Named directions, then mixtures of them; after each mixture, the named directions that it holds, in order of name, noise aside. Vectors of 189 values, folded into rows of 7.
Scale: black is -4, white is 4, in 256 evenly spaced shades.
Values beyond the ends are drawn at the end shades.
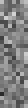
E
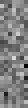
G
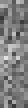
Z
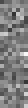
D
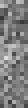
Z.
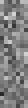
E.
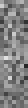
E, G, Z.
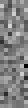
E, G.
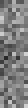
D, Z.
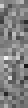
E, G, Z.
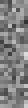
D, E, G.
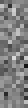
G.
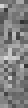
G, Z.
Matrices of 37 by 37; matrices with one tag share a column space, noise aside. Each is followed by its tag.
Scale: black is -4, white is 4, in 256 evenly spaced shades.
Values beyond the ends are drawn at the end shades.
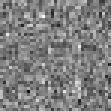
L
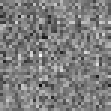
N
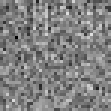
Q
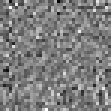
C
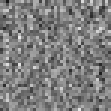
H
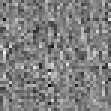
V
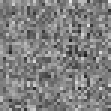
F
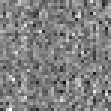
L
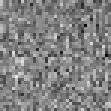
F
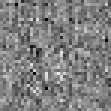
V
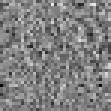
V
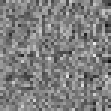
F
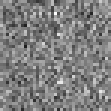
L
